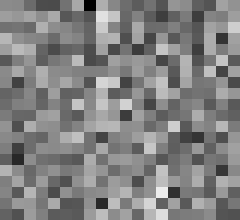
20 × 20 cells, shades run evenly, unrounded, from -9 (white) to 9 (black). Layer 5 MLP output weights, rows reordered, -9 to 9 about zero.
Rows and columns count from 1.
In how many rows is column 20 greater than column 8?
10
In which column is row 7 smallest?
18
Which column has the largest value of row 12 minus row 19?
13
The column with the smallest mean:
9
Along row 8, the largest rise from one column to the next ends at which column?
11
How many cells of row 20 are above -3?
17
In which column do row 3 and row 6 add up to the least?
19
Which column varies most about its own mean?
14
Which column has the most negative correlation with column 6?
15
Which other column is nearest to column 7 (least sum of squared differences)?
6
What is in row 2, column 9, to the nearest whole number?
-7
